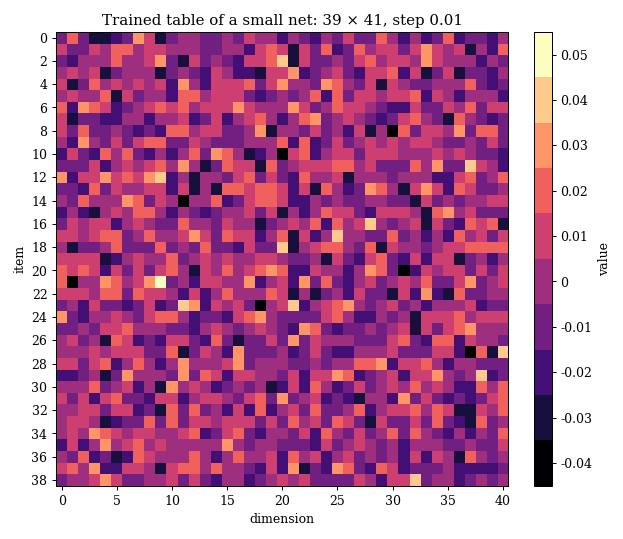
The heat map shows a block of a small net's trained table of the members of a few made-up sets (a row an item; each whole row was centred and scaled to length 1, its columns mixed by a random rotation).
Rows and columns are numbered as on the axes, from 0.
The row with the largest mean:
6
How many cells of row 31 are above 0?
16
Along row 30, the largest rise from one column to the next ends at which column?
10
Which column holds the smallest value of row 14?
11
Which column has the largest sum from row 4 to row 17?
25
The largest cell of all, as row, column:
21, 9
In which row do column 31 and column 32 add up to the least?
20
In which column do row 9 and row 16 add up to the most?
28
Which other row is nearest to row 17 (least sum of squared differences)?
34
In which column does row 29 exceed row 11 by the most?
13
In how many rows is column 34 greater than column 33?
20
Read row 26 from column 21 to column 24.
0.03 -0.01 0.01 0
